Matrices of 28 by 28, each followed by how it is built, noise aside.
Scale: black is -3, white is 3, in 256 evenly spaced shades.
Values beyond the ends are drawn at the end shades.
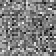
blocks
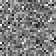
repeating rows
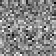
repeating columns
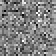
low rank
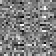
low rank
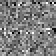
uneven rows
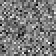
Hankel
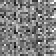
repeating rows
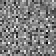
low rank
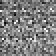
repeating columns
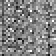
repeating rows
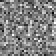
repeating columns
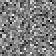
repeating rows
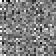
low rank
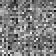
blocks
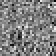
low rank
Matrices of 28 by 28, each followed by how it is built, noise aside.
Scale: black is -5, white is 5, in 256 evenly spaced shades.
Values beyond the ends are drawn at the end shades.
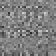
low rank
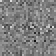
uneven rows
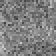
smooth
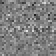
uneven rows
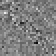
banded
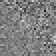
upper triangular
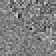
upper triangular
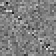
banded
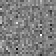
uneven columns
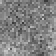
smooth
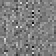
uneven columns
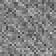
Toeplitz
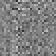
low rank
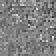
upper triangular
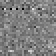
uneven rows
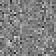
uneven columns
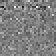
uneven rows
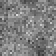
smooth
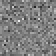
uneven rows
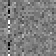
uneven columns
